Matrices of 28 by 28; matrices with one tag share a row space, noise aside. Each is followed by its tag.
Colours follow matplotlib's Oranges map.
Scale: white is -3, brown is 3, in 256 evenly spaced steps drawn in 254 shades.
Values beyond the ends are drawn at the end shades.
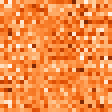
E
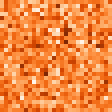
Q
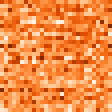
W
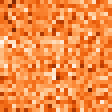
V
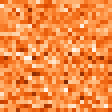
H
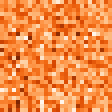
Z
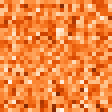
V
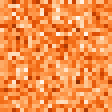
Z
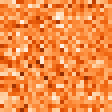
Z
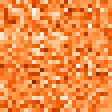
Q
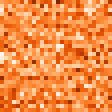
W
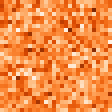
H
